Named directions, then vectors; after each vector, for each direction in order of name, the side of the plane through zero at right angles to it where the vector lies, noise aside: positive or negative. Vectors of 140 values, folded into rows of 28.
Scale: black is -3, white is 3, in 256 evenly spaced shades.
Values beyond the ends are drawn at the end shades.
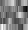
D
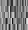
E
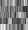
positive, positive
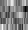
positive, negative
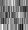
positive, negative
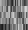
negative, positive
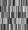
negative, negative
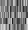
positive, positive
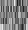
positive, positive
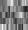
positive, negative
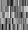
negative, positive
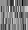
negative, positive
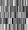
positive, positive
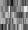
negative, positive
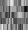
positive, negative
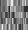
positive, negative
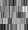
negative, negative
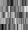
negative, positive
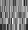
negative, negative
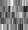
positive, negative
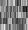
positive, positive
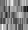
positive, negative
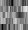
negative, positive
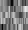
negative, positive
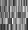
negative, negative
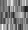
positive, negative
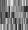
positive, negative
